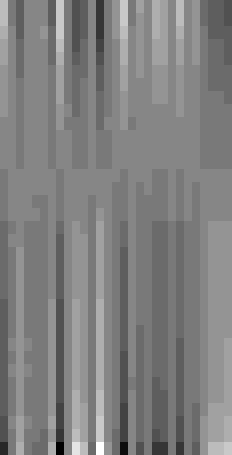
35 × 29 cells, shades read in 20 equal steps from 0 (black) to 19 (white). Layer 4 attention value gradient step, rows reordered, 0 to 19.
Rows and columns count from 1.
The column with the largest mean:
13
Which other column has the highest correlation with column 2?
4
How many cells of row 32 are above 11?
6
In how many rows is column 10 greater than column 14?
18
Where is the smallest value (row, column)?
35, 8
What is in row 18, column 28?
11
